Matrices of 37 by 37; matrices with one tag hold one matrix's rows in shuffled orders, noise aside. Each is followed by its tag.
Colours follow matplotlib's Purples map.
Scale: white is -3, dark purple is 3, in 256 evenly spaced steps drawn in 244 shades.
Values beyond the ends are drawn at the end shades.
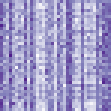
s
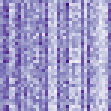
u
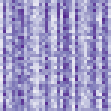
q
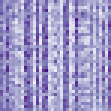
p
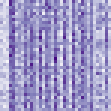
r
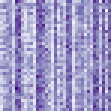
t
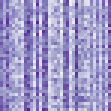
p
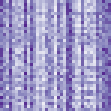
s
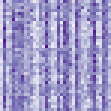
q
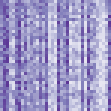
u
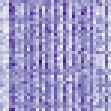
r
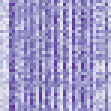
r
